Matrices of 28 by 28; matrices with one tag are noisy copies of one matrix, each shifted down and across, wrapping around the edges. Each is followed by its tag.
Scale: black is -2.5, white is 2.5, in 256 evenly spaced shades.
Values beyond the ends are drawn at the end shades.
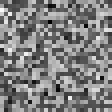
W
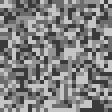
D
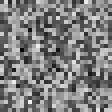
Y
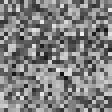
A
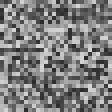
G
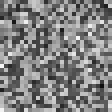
Y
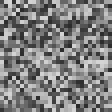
A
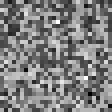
Y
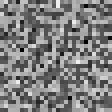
W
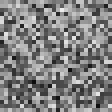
A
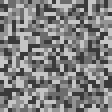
D
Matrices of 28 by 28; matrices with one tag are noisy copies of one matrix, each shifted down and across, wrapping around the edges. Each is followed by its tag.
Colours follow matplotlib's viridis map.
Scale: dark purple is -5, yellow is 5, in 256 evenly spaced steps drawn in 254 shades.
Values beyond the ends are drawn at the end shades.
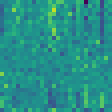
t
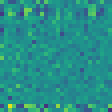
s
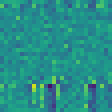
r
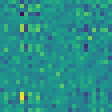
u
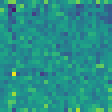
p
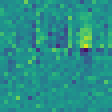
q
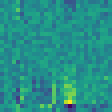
q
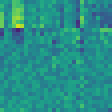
q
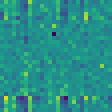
r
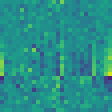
q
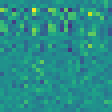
s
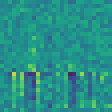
r
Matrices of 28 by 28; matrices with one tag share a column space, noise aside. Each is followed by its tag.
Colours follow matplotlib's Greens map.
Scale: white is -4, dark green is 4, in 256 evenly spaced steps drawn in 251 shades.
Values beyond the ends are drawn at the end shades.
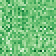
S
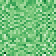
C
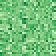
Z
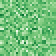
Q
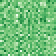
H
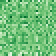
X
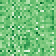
S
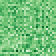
S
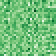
H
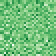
C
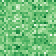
X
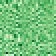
C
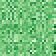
Z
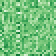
H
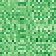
Z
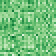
H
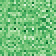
Q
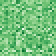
S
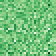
Z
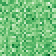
H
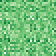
Z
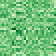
Q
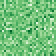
Q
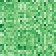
X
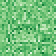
Z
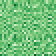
C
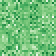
X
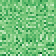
C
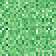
Q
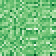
Q
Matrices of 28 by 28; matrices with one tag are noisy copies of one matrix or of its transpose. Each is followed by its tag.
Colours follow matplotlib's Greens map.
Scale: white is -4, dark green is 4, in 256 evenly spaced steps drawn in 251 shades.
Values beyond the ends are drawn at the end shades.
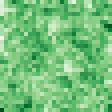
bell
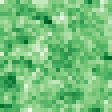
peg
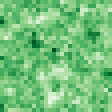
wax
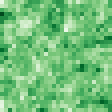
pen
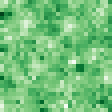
pen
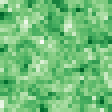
pen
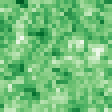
wax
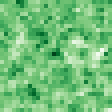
wax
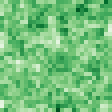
peg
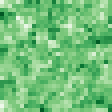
pen
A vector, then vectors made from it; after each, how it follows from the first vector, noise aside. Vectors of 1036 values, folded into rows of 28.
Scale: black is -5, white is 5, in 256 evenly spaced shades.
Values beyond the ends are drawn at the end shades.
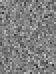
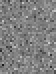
wrapped around, partly zeroed.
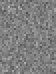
reversed, negated, shrunk.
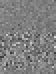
wrapped around, negated, partly zeroed.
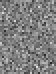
negated.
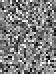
reversed, scaled up.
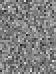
reversed, negated.
